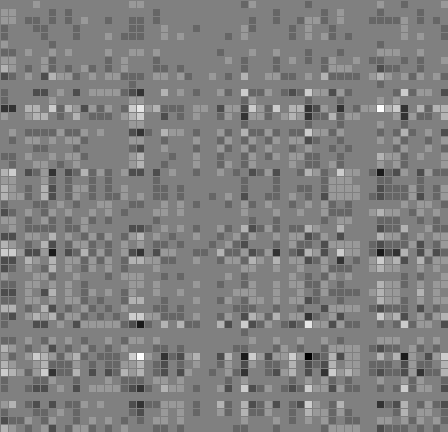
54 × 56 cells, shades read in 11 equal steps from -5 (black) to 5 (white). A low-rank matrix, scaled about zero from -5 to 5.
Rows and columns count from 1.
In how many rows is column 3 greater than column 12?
14
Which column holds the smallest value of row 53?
1
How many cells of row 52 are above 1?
3
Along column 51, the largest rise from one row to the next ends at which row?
41
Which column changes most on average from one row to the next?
48
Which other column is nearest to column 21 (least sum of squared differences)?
23
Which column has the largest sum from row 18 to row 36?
6
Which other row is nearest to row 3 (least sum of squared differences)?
28
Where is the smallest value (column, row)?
39, 45
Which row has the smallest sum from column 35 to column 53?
32
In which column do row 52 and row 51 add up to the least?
18
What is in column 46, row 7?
0
